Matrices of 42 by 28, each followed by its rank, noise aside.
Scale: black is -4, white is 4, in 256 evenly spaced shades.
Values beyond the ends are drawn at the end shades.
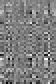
three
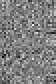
six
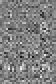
five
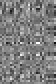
three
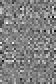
six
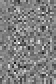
five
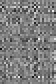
four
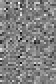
five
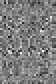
six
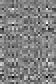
three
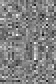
four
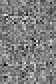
six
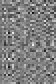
four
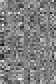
five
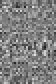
four
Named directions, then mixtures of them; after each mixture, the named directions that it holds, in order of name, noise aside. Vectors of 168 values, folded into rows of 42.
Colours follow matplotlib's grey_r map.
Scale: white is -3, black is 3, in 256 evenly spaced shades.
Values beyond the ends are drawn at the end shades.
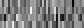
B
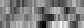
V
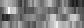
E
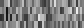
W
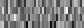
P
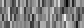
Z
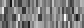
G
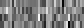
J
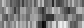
V.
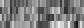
J, V, Z.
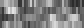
E.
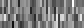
B.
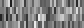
W.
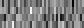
B.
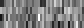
J, V, W.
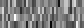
P, Z.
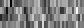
G, W.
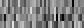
B.
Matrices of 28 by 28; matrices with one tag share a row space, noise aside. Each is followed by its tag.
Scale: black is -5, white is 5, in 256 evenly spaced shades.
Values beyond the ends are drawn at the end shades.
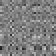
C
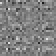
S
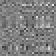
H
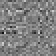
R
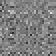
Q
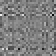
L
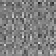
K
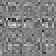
S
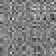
C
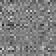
Q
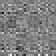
R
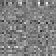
R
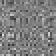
Q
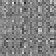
K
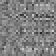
H
